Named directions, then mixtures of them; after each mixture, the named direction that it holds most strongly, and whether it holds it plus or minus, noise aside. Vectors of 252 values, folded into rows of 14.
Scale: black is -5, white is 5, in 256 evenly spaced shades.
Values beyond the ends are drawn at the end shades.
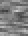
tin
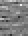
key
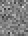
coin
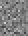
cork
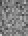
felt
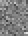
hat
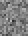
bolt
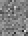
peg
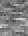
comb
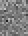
hat, plus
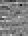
key, minus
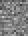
peg, minus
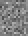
cork, minus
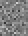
cork, minus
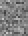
cork, plus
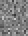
peg, minus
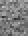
key, plus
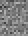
cork, minus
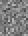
bolt, minus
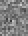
bolt, minus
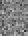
felt, plus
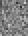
felt, plus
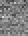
coin, minus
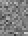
hat, plus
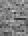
comb, minus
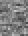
tin, plus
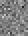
coin, minus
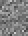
peg, minus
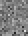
peg, plus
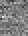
coin, minus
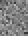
hat, minus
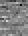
key, minus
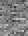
comb, plus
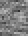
tin, minus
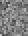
bolt, plus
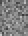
felt, plus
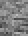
comb, minus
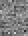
peg, minus
